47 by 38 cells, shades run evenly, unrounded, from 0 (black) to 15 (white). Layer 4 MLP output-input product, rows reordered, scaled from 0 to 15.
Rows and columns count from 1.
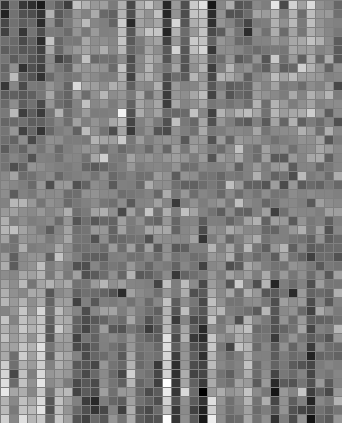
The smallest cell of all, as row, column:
44, 23
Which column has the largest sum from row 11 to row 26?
14
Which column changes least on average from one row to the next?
16
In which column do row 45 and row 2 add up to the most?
30
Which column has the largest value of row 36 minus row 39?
26
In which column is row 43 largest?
19
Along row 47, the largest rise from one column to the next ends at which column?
24
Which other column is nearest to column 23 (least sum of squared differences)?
35
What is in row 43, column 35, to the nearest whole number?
5
